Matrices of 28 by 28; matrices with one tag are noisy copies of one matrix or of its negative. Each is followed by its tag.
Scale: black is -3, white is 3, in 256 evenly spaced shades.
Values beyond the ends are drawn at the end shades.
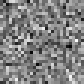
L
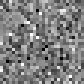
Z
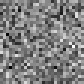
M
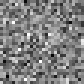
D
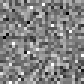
Z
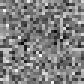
D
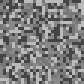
D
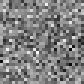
D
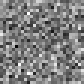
D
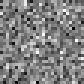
M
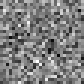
D
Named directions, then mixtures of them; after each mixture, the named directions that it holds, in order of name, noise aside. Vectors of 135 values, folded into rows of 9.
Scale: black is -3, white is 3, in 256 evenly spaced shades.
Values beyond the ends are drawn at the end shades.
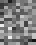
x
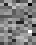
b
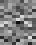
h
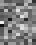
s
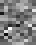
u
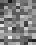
x.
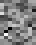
u.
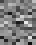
h.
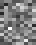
b, u, x.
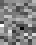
h, s, x.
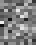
s.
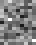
s, x.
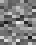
h.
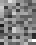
x.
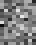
s.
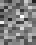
h, s.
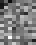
x.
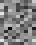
s, u, x.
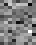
b.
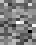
b, h.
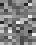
b, s, x.
